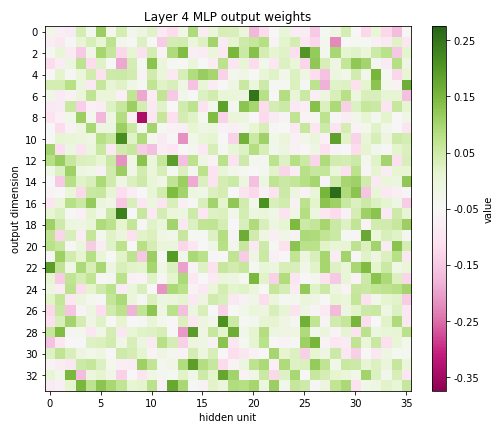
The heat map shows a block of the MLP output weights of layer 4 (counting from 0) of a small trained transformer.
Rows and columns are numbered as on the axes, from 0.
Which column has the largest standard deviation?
7
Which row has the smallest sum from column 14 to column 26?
0
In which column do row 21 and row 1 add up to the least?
28
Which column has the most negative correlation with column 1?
13
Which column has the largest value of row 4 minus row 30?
32
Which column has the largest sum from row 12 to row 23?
12
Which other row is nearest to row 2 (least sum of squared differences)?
24
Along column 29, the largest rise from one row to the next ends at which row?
14
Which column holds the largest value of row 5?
35
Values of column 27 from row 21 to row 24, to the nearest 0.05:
0.1 0.1 -0.1 0.05
